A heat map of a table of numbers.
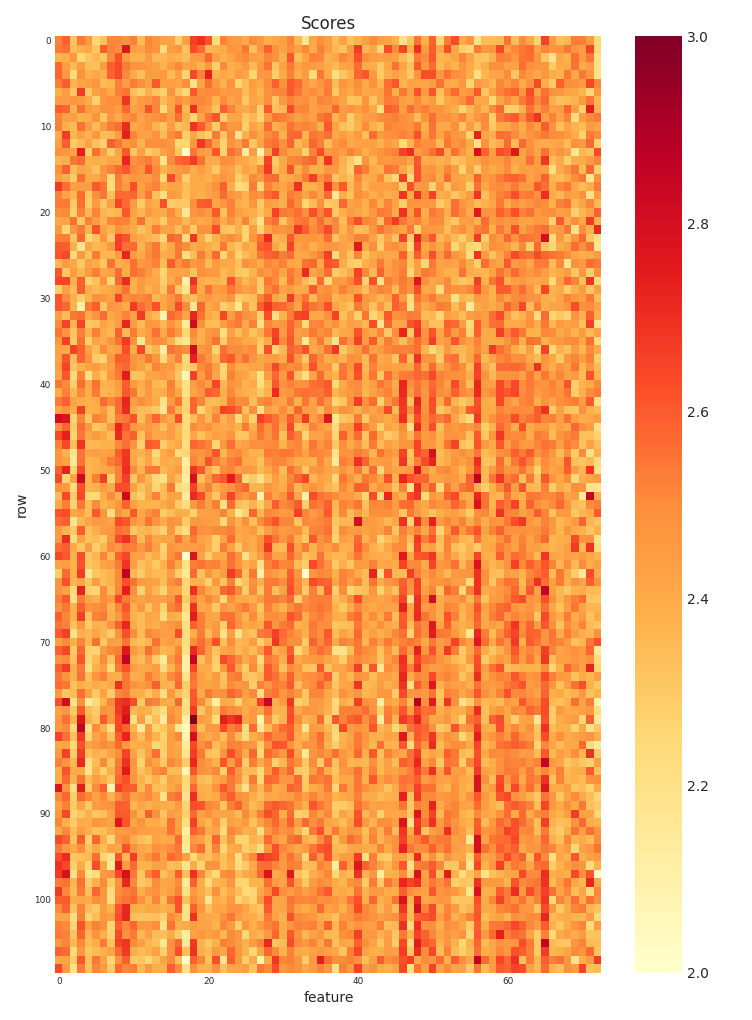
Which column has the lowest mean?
17
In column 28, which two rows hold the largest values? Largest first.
77, 97
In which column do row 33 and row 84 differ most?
71
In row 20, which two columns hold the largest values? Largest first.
56, 46
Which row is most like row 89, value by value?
68
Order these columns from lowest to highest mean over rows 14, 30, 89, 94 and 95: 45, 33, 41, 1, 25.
25, 41, 33, 45, 1
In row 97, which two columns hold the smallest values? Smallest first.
72, 43
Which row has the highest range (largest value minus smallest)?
79
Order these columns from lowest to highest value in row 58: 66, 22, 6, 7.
6, 66, 22, 7
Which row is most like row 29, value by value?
76
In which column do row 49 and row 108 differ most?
70
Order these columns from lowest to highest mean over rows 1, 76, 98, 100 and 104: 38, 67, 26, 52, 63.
26, 38, 67, 63, 52
